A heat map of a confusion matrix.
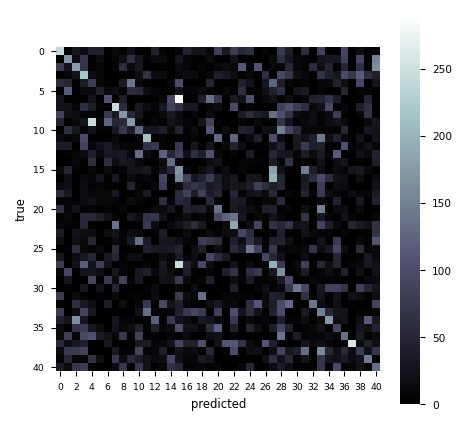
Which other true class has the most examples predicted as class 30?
7
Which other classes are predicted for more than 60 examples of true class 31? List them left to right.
0, 15, 18
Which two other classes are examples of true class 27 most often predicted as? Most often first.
15, 3
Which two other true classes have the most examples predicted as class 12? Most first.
34, 21
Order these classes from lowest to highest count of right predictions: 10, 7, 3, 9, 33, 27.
10, 33, 9, 27, 3, 7
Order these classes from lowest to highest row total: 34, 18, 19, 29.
19, 29, 18, 34
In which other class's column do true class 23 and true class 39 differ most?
14
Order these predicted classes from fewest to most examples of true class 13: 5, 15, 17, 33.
5, 33, 17, 15
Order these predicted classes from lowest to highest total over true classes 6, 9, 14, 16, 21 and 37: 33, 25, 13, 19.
25, 13, 33, 19
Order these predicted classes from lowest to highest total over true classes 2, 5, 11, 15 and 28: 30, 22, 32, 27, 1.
30, 32, 22, 1, 27
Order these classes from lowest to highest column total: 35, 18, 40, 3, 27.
18, 35, 40, 3, 27
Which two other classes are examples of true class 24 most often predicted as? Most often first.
10, 40
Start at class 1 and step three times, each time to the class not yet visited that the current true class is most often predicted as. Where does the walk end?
20
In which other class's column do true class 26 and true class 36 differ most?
28
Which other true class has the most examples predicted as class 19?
6
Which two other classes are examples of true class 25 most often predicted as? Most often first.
24, 35
